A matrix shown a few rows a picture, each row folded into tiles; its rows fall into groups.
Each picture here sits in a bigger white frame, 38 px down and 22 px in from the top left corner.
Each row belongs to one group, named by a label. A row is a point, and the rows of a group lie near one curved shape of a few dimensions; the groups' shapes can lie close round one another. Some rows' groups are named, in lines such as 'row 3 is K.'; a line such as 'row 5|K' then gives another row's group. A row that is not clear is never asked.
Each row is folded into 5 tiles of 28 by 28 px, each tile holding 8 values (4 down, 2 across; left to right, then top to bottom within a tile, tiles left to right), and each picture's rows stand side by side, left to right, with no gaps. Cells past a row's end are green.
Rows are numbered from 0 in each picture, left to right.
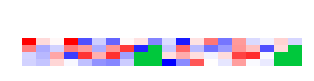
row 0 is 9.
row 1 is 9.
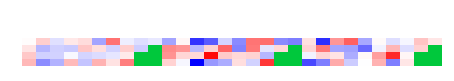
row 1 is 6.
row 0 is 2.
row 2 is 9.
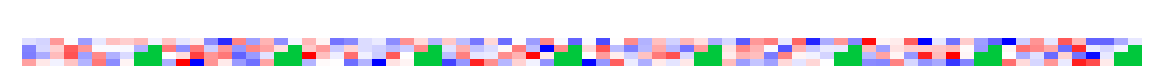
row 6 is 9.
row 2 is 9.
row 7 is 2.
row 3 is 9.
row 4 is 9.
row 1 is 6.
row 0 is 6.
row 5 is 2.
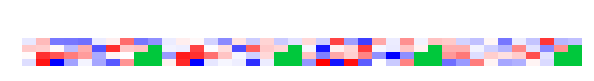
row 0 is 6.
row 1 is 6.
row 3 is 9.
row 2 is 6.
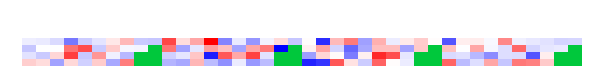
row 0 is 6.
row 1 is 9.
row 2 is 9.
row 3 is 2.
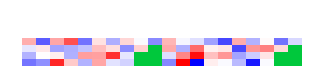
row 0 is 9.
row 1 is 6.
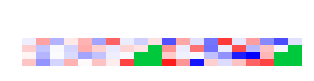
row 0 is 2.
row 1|2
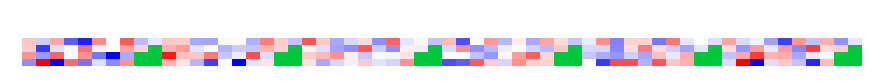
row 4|2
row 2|2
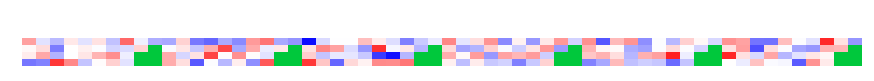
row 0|9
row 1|6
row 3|9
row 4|9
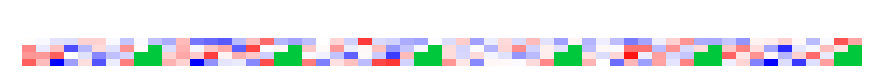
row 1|6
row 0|2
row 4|6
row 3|2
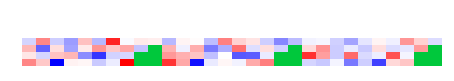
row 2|9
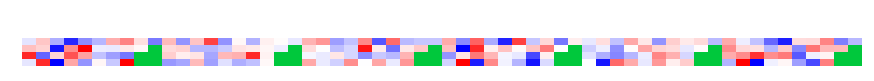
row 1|9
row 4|2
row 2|2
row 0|6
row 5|6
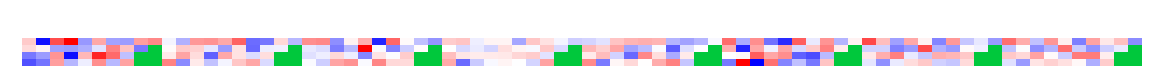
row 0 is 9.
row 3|2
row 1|2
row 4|2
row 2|2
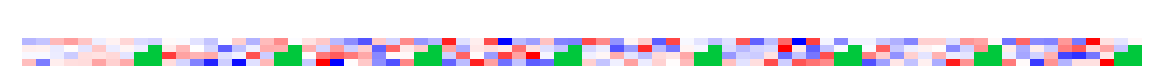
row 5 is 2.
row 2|6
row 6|9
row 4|2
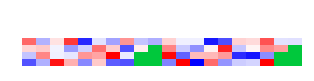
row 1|6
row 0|9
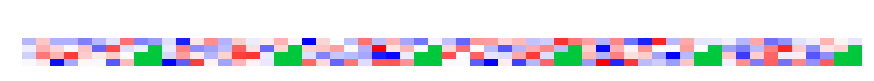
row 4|6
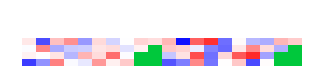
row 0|9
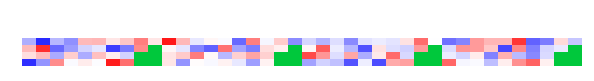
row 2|9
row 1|2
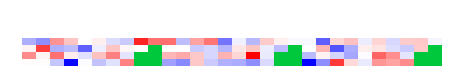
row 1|9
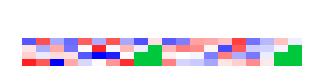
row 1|2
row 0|2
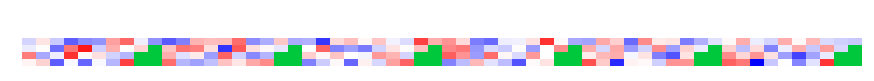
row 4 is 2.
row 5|2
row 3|9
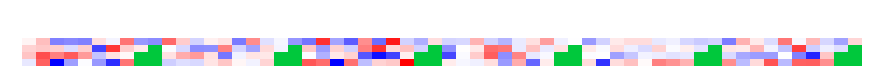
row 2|2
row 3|6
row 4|2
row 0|6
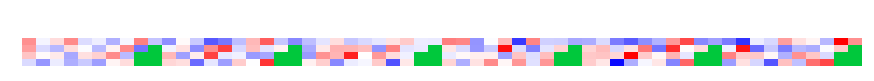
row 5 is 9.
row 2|6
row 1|6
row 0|9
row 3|2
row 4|6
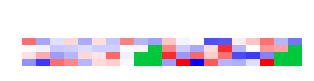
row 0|9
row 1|6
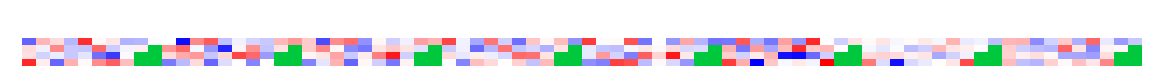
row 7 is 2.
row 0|2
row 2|9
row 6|2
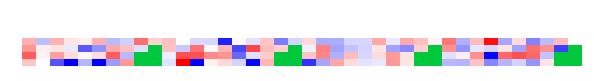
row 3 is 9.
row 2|9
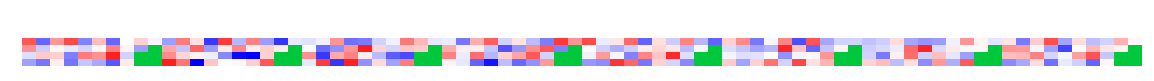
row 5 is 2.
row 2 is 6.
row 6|6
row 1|2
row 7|9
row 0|9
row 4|9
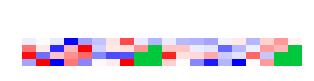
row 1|9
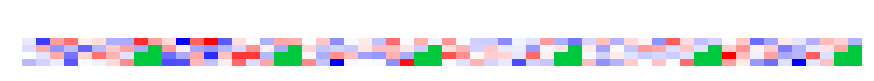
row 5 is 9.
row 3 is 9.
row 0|9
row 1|9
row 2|2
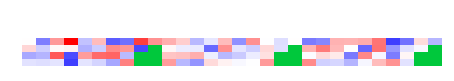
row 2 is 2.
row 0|9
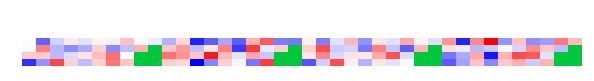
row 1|6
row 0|9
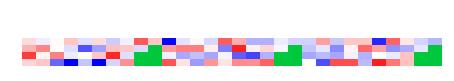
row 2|2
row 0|9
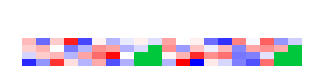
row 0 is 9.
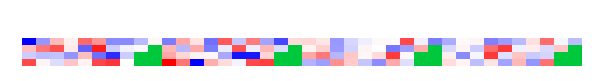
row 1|2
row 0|2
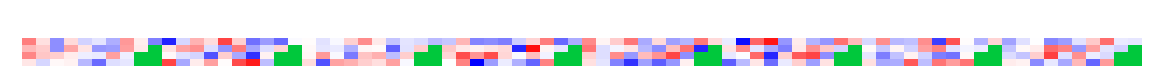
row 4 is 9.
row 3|6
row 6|2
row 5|9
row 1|2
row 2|2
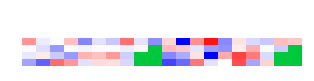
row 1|9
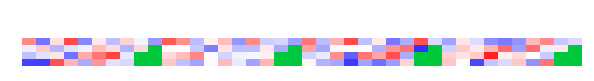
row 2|9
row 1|2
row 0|9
